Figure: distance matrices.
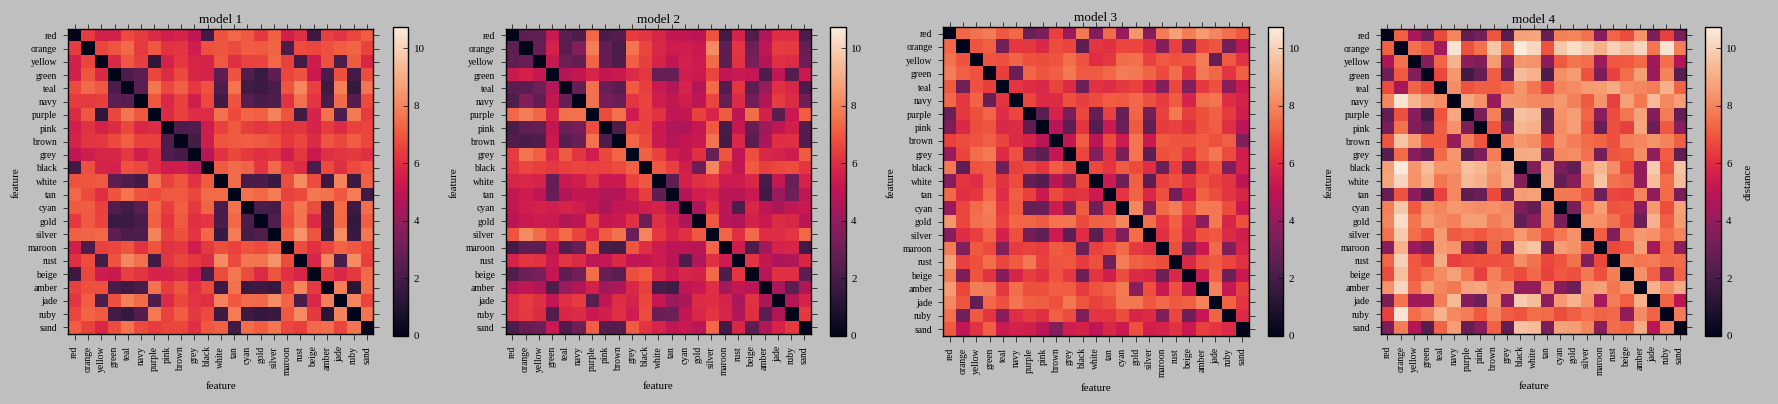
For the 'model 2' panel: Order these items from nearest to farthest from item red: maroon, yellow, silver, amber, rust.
maroon, yellow, amber, rust, silver
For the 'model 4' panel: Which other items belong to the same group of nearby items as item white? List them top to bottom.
black, cyan, gold, amber
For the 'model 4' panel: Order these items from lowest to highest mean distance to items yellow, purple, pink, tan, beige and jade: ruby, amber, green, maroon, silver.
green, maroon, ruby, silver, amber
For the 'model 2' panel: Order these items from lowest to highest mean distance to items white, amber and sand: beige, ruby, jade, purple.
ruby, beige, jade, purple
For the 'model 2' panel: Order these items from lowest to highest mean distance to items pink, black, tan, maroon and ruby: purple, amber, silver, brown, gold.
amber, brown, gold, purple, silver
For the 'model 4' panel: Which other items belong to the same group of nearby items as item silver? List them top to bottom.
rust
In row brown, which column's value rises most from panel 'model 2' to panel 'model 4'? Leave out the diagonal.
orange
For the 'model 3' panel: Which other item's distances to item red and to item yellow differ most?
jade
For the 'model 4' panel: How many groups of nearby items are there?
6
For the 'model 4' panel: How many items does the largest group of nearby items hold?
10
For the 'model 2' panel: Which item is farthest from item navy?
purple
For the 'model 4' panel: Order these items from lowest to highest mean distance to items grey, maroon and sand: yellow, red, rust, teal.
red, yellow, rust, teal
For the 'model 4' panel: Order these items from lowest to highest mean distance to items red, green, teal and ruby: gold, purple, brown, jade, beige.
purple, jade, beige, brown, gold
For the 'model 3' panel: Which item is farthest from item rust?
red
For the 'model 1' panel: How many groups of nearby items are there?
6
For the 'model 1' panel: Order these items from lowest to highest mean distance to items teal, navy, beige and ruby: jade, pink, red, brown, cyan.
cyan, red, pink, brown, jade
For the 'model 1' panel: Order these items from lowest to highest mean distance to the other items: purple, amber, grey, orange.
amber, grey, purple, orange
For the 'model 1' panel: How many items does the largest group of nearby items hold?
9
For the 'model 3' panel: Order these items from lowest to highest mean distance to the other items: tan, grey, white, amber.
white, grey, tan, amber
